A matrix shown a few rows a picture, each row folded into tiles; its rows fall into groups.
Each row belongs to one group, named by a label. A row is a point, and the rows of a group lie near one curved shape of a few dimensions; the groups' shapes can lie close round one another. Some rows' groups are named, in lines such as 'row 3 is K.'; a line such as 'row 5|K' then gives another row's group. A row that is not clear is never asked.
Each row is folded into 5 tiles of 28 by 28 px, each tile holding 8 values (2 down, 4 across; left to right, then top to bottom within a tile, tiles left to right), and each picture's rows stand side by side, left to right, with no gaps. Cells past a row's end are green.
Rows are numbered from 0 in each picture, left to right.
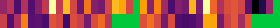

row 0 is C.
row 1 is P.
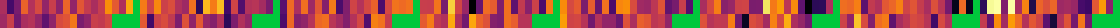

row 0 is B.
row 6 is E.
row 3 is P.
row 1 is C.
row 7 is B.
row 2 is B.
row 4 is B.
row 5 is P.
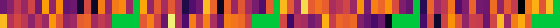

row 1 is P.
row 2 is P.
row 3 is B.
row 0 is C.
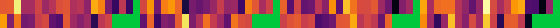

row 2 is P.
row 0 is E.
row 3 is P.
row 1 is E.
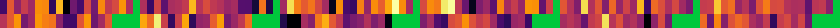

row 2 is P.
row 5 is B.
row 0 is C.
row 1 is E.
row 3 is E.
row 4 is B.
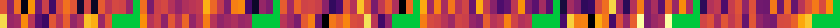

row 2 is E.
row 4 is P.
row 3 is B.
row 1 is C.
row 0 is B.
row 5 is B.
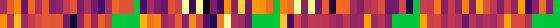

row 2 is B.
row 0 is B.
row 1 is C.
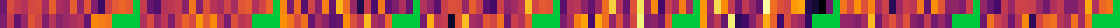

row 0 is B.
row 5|P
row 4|P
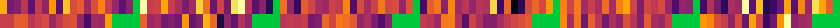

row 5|C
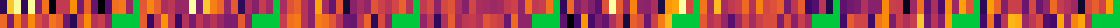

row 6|P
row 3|B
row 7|B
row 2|C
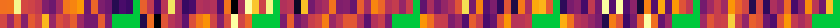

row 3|C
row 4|C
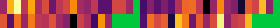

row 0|B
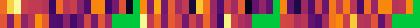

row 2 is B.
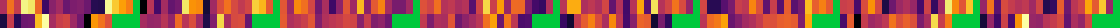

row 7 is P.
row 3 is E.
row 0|E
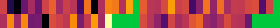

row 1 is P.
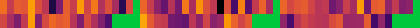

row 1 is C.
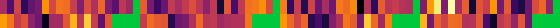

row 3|B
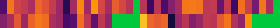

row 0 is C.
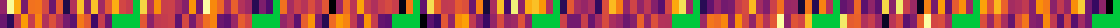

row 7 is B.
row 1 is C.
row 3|P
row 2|E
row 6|C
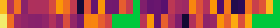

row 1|B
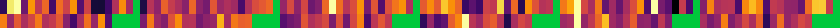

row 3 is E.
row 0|B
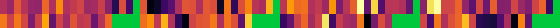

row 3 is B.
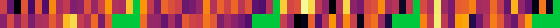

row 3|E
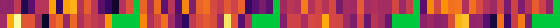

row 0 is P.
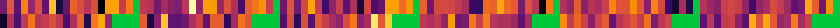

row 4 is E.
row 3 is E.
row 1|C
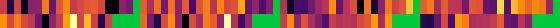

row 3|P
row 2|B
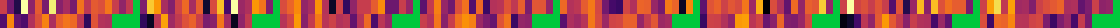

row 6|P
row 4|E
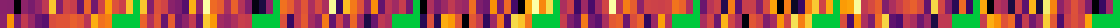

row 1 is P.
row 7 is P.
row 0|B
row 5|B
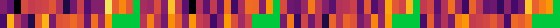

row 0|P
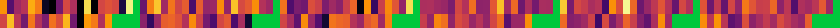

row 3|P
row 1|P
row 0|P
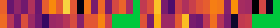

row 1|E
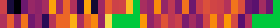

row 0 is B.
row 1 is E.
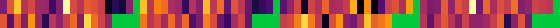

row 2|B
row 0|P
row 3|C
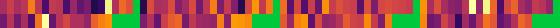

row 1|B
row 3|C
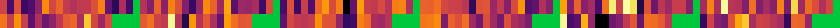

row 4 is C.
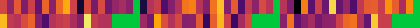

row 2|B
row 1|P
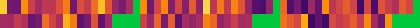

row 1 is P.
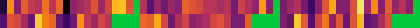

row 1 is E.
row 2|P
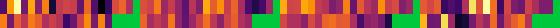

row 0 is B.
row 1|P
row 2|P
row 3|C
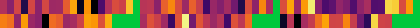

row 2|E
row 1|E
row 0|B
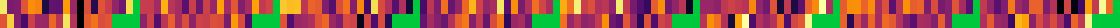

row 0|P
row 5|E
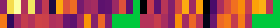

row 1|C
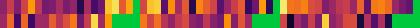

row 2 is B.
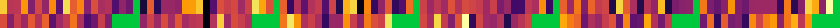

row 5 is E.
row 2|P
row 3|E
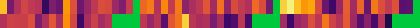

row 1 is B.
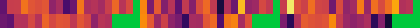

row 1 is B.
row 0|P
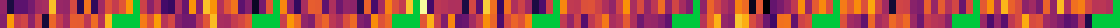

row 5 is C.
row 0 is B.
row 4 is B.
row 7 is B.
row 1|P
